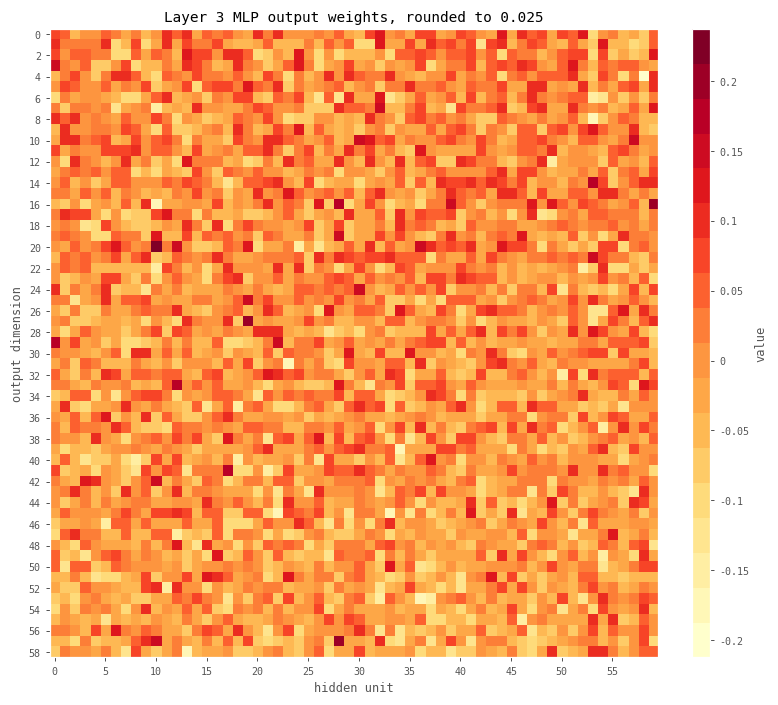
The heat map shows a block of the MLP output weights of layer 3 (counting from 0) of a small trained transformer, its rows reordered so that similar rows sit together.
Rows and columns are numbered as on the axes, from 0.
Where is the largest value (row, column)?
20, 10
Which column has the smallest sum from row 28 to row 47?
18
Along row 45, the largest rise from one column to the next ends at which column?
23
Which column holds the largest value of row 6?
32
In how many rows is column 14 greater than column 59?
21
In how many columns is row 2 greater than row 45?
35
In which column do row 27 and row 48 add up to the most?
19
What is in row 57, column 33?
-0.1
